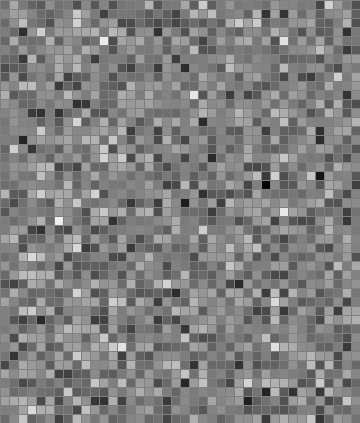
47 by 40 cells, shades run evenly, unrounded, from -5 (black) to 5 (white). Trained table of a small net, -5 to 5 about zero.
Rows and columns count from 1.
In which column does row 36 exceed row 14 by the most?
23
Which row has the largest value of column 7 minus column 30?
21
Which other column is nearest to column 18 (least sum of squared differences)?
15
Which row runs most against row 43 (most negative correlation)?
31
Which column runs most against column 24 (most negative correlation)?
12
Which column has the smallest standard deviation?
25
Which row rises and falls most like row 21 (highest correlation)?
44
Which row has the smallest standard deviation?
6
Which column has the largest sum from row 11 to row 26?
14
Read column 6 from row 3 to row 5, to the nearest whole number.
-2 0 2
